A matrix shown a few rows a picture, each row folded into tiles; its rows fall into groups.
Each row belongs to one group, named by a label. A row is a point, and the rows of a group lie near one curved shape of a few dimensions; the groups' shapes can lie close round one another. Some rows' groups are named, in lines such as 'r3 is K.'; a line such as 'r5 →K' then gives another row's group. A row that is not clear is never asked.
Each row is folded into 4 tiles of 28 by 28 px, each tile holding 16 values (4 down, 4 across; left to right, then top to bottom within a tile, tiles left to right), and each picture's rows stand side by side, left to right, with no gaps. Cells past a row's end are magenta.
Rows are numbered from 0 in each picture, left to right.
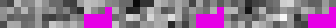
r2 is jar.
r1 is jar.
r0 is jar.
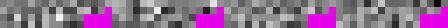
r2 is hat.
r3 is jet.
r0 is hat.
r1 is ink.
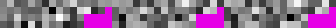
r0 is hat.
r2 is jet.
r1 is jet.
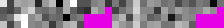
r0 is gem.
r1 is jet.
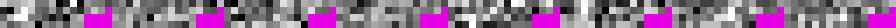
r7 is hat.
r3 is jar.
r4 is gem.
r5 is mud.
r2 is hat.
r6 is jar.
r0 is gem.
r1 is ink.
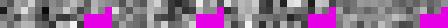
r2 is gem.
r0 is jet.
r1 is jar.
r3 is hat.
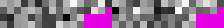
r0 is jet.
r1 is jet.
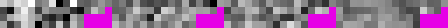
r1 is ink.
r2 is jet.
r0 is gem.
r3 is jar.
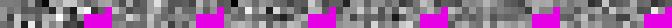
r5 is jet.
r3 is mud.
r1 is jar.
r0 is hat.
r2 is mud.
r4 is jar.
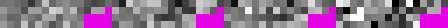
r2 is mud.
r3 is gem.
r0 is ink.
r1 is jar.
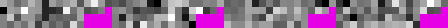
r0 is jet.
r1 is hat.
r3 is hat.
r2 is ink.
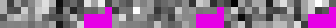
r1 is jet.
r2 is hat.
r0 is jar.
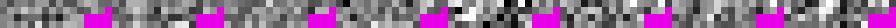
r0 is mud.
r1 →jet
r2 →ink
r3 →hat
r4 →gem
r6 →ink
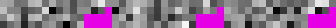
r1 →jet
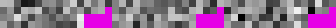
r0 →jet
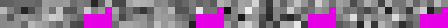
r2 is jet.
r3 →hat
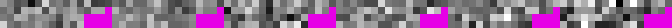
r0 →jet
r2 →jet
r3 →jet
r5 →gem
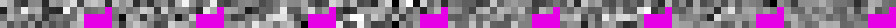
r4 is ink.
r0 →jet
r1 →jet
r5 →ink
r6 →ink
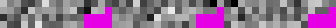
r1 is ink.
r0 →ink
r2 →hat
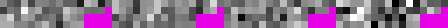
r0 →jet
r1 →ink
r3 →gem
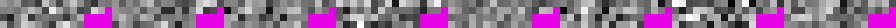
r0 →jet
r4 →ink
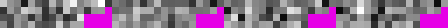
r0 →jet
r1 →jet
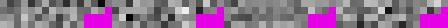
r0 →jet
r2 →jar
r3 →ink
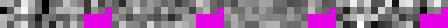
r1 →mud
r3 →gem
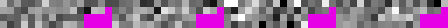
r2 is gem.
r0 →ink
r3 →ink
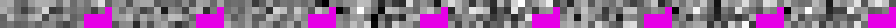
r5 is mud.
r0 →ink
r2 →ink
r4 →jet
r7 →jet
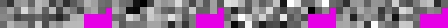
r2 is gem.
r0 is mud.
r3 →mud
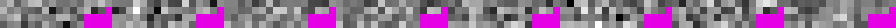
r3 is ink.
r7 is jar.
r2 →ink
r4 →jet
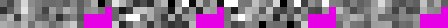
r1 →gem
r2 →gem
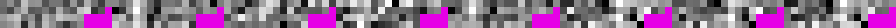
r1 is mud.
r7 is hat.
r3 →gem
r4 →mud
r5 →hat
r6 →hat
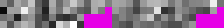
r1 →ink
